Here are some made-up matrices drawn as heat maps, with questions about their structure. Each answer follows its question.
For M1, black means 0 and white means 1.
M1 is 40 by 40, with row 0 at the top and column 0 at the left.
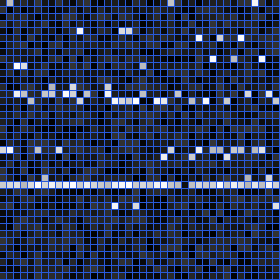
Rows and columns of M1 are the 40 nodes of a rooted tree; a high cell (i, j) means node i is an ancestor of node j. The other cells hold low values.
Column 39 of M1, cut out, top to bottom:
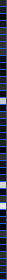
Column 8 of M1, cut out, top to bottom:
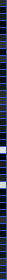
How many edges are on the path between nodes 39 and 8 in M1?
5
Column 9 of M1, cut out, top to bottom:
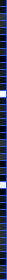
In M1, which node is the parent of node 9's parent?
26
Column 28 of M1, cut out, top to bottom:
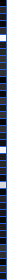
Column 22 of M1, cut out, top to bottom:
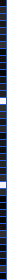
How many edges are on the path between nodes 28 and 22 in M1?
5
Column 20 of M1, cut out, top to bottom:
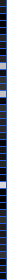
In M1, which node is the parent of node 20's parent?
13
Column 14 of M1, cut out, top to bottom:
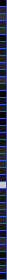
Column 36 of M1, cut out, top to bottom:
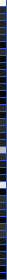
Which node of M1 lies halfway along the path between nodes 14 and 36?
21
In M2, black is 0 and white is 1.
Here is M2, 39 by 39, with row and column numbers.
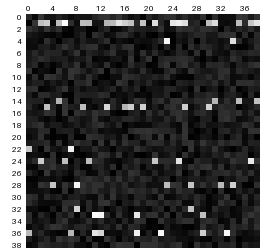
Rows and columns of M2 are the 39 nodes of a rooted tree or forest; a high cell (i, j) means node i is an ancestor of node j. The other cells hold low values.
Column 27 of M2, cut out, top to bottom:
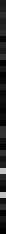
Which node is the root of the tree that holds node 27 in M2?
28
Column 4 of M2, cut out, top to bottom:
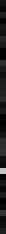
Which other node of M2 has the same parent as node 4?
32
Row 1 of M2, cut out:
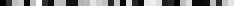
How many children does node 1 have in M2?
3
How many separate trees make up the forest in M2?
4
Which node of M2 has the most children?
15
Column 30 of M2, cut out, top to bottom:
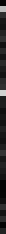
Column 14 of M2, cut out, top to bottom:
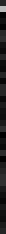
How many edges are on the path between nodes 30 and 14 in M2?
3
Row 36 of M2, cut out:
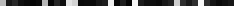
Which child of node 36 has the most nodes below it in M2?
33
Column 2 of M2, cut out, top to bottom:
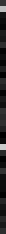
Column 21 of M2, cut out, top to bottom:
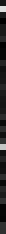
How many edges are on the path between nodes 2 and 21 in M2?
2
